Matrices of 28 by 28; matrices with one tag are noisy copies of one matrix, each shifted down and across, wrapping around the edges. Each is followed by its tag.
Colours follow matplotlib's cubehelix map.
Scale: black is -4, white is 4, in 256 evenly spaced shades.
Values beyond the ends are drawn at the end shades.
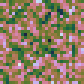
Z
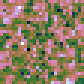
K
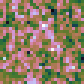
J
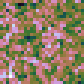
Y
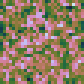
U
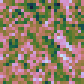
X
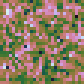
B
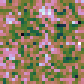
Y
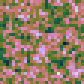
Z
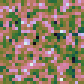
U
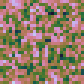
B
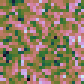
Y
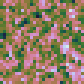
X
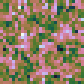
B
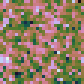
Y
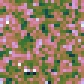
U
